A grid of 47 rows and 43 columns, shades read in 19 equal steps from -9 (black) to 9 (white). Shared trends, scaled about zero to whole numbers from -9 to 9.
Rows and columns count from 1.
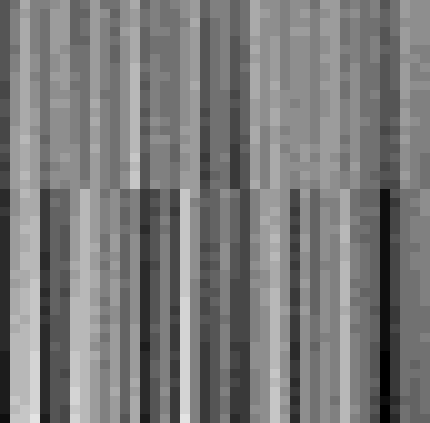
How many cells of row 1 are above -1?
27
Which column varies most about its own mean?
30
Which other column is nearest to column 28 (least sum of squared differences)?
3
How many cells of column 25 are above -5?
38
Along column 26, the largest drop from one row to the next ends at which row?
22
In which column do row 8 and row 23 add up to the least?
39
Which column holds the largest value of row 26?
19
